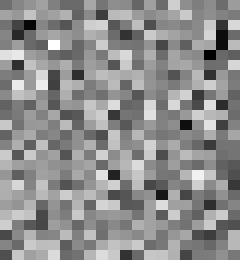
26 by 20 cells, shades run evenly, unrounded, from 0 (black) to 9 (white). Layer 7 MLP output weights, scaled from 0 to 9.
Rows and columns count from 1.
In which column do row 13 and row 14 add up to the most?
18
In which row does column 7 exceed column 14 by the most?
20
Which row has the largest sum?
9
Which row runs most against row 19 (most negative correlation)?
7
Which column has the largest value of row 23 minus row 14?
1
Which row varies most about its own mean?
3
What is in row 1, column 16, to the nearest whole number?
5
